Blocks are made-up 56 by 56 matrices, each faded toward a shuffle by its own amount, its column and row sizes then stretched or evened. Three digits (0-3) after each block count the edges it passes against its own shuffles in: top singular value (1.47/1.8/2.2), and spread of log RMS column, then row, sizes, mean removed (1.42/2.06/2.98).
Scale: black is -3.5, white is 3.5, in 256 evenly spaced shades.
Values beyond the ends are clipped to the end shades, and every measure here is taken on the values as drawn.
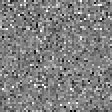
0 0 1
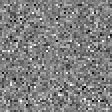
0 0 2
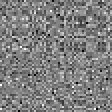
3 0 0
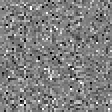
2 1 0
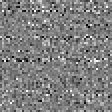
2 0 2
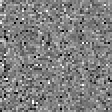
0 1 1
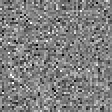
2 1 0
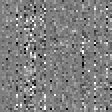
0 3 0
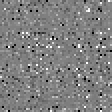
0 1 2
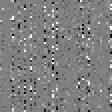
0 3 0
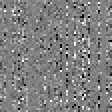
0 3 0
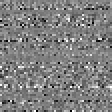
0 0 3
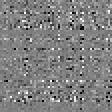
1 2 3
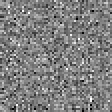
2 1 0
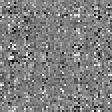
1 2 1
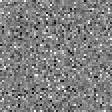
0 1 1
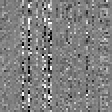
2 3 0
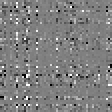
1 3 3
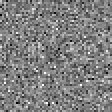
1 0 0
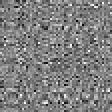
3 1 1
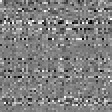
3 0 3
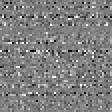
0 0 3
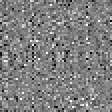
2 1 1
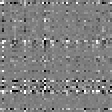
3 2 3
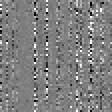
1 3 0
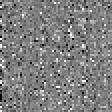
1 2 0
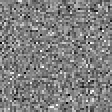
2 0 0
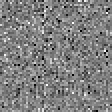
1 1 0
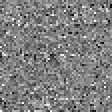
1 0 1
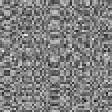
3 0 0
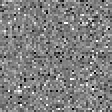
0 1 1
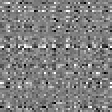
3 1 3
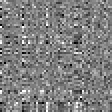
3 2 2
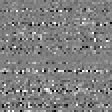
0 0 3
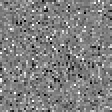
1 1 0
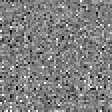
0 1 1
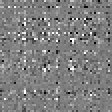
1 2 3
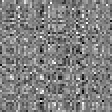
3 2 0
